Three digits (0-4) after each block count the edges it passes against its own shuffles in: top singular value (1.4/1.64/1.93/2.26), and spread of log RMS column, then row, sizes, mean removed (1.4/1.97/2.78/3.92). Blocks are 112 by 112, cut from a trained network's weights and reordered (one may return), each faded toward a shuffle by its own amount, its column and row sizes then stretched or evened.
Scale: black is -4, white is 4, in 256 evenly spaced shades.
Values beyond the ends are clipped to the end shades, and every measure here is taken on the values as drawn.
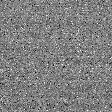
0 0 0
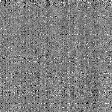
2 1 3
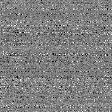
1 1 3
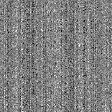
4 2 2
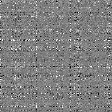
1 3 3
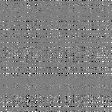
3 2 4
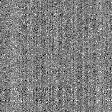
3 0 2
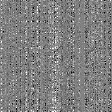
3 4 2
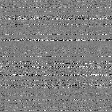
1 0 4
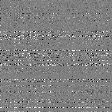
1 2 4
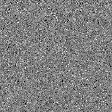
1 1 1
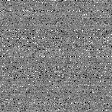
0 0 3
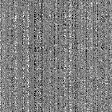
4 3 2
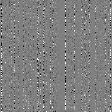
2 4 0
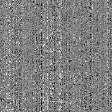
3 3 2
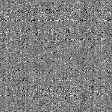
1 0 3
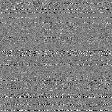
2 1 4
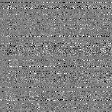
0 2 4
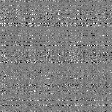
2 2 4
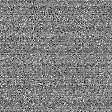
2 0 1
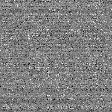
2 1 2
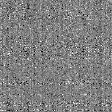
1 1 3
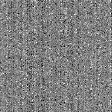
2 2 1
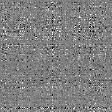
1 3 3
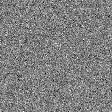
0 0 0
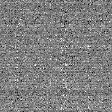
2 2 1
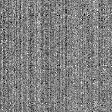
4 2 1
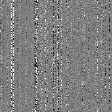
3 4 0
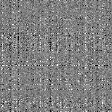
3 2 3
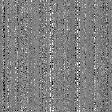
3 4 1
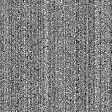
4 2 1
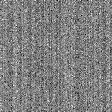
3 0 1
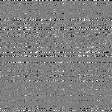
2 2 4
